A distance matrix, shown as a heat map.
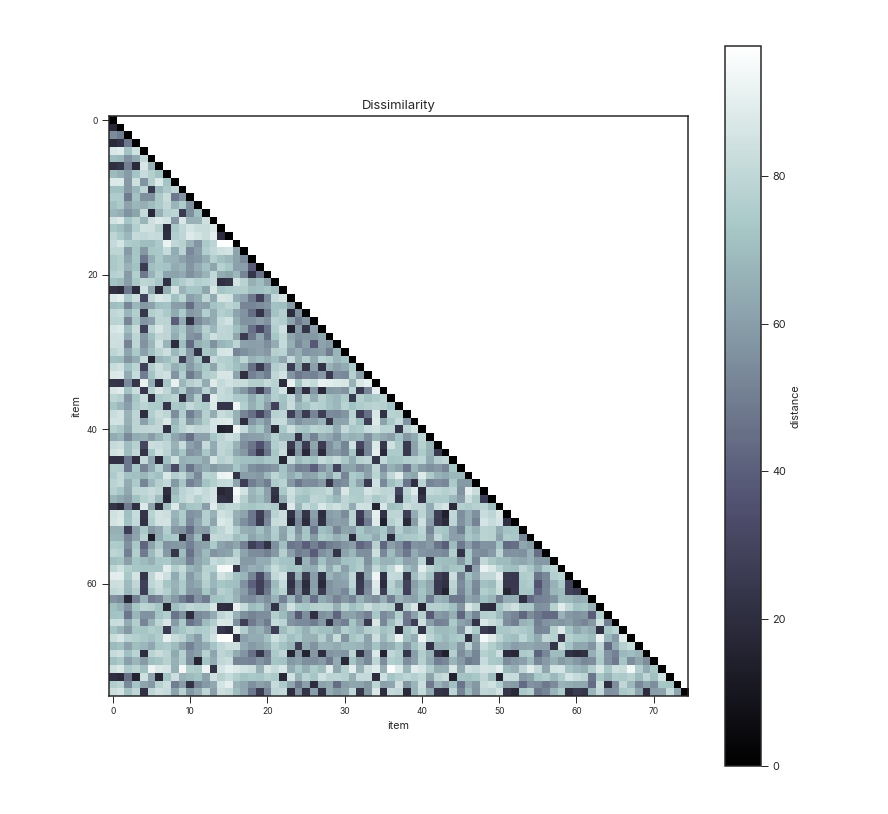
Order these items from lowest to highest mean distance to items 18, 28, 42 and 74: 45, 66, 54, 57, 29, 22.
45, 29, 57, 66, 54, 22
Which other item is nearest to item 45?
56
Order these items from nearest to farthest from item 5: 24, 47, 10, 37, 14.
10, 24, 47, 37, 14
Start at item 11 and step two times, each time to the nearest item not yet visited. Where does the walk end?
30
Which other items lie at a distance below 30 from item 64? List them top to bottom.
10, 26, 73
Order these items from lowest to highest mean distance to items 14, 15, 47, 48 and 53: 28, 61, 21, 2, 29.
21, 2, 29, 28, 61
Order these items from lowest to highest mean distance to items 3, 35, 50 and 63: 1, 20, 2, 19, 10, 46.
1, 2, 19, 20, 10, 46
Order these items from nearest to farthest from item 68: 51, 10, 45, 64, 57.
57, 64, 10, 45, 51
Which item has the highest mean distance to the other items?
71
